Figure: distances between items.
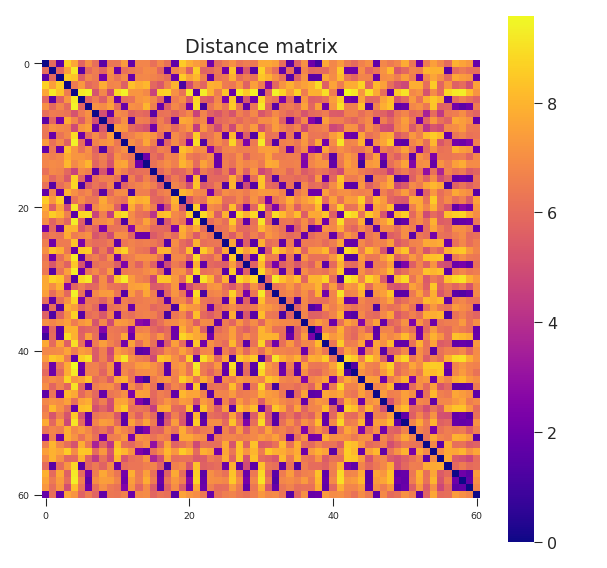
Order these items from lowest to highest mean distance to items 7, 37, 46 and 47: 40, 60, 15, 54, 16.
60, 15, 40, 54, 16
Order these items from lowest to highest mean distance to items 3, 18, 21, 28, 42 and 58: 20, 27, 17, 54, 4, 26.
20, 17, 27, 26, 4, 54
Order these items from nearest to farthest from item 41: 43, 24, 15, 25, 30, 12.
30, 15, 24, 12, 25, 43
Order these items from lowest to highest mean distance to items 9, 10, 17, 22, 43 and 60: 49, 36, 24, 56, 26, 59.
56, 49, 59, 24, 36, 26
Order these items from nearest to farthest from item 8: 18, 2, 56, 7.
18, 2, 7, 56
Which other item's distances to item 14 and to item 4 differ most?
44
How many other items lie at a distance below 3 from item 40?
8
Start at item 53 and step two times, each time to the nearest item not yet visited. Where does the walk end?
15
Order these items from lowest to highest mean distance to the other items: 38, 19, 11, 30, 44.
11, 38, 44, 19, 30
